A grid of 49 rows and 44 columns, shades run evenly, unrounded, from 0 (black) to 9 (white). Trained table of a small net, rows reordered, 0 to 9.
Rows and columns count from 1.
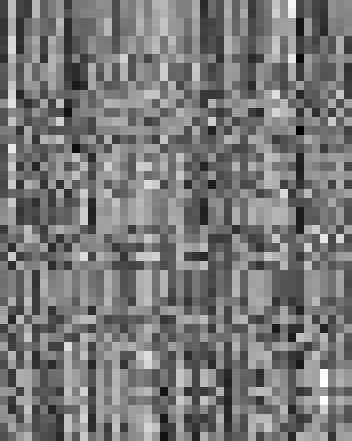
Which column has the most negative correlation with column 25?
15
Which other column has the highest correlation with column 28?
32
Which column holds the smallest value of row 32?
5
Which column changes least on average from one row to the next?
13
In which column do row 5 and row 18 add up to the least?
38
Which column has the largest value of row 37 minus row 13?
9
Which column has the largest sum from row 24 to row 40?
19
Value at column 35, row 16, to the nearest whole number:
2
